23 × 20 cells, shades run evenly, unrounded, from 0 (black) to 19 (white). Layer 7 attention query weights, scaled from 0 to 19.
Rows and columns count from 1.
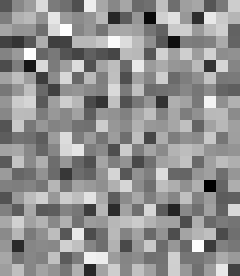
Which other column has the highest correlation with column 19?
15
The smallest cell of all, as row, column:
16, 18
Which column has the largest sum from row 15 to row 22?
17
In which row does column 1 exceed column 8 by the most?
23
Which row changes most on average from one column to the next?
6
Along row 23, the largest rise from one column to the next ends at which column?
9
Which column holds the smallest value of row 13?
10
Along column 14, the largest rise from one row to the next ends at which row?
5
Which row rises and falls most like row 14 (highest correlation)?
11
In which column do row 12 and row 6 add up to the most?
12
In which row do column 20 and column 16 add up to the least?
19
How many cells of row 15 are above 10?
9
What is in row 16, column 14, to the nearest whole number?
14
